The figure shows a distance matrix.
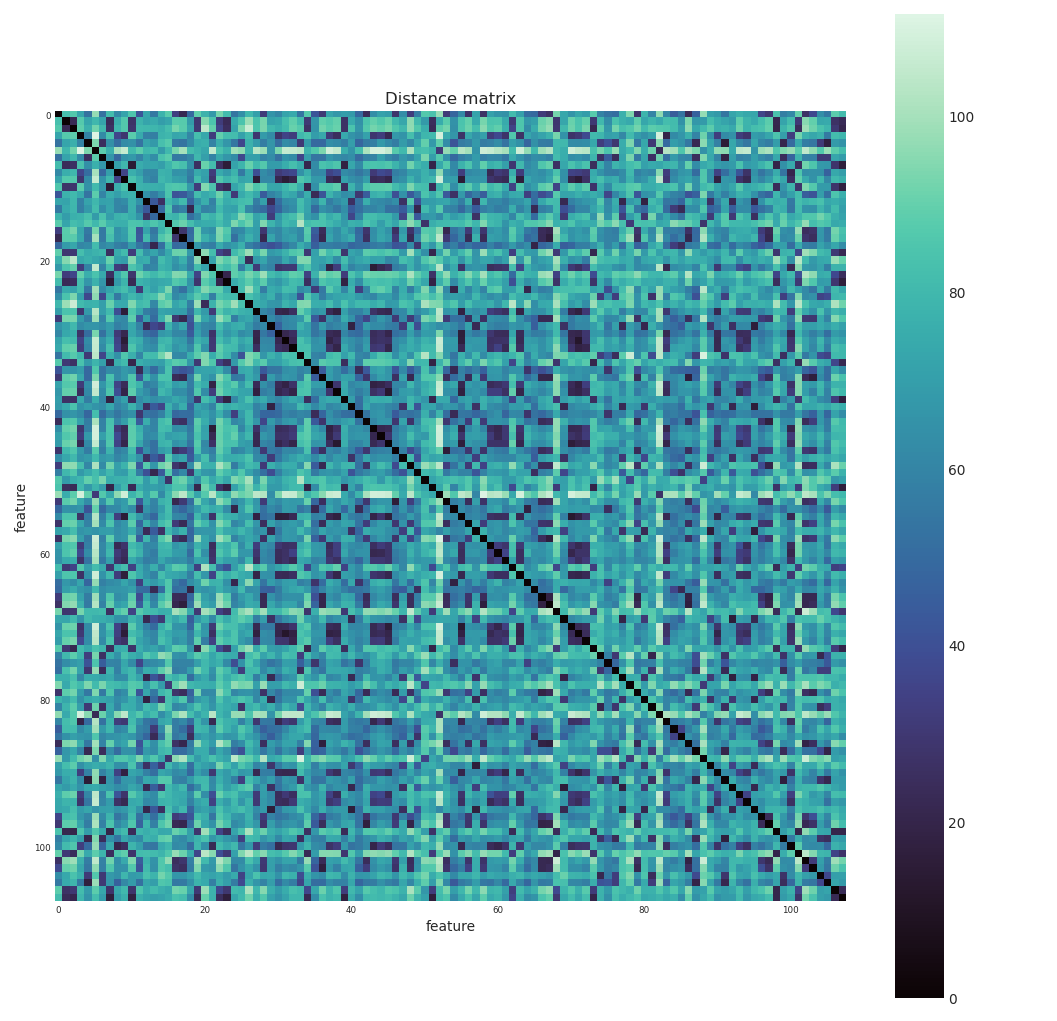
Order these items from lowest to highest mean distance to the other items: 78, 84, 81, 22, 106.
84, 81, 106, 22, 78
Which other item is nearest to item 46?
53
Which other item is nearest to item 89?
57
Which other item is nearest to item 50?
15
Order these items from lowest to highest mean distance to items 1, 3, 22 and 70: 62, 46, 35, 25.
62, 35, 46, 25
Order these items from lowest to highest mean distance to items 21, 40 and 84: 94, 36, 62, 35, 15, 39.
94, 35, 36, 39, 62, 15
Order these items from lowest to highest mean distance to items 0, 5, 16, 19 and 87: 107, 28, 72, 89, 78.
28, 107, 89, 72, 78
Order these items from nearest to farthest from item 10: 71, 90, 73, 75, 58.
73, 75, 90, 71, 58
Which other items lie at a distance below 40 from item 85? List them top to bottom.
13, 18, 49, 65, 84
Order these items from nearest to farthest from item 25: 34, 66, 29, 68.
66, 29, 34, 68
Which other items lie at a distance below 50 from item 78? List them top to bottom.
15, 50, 88
